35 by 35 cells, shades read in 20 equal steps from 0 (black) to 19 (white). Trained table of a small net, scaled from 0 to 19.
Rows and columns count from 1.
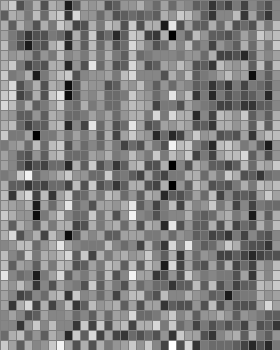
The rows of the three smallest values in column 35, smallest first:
33, 26, 32
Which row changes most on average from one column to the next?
3
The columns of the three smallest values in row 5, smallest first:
4, 9, 27
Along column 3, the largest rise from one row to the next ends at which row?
34
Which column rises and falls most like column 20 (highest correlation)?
15
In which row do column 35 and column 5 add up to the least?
21
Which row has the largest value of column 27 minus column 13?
29
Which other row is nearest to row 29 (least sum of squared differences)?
6
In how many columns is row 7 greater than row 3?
15
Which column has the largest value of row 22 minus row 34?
17
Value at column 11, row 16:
8
